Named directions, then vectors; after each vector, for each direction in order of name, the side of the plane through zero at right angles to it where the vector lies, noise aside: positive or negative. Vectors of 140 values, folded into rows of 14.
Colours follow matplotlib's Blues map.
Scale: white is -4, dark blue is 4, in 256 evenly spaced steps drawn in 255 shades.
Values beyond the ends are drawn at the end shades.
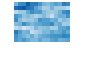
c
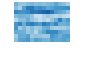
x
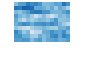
positive, positive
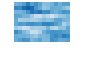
positive, positive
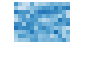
negative, positive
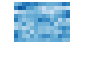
positive, negative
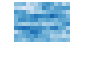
negative, negative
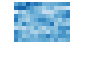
positive, negative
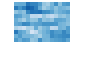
positive, positive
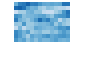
positive, negative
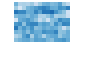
negative, positive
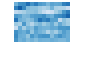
positive, negative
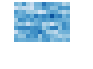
negative, negative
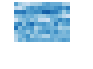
negative, positive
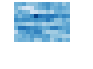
negative, negative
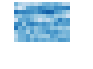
negative, positive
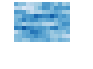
negative, negative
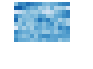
positive, negative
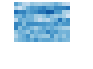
negative, positive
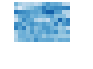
negative, positive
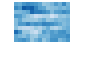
positive, positive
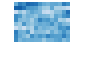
positive, negative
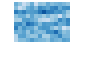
negative, positive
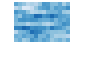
negative, negative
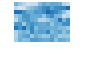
negative, positive
